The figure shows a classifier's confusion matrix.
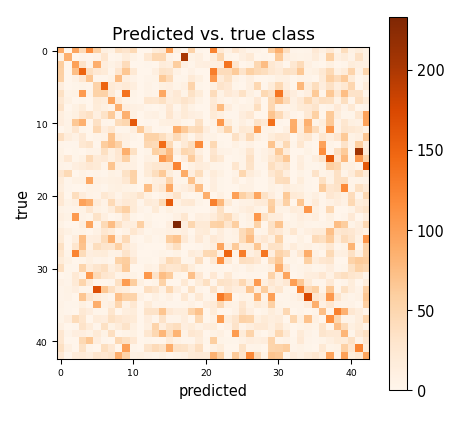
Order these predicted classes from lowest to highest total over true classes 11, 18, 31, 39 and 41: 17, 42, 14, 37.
42, 17, 37, 14
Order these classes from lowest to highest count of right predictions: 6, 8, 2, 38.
6, 38, 8, 2
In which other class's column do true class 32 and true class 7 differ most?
9
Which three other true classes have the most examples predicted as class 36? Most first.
14, 13, 19
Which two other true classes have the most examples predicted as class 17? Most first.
1, 11
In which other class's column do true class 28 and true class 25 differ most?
23
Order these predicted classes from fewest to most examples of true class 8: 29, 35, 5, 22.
5, 35, 29, 22
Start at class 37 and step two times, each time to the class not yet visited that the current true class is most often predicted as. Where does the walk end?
34
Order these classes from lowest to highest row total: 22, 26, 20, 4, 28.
22, 4, 20, 26, 28
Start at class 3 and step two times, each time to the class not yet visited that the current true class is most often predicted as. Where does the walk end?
15
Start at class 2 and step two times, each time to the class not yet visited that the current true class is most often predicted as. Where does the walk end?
27
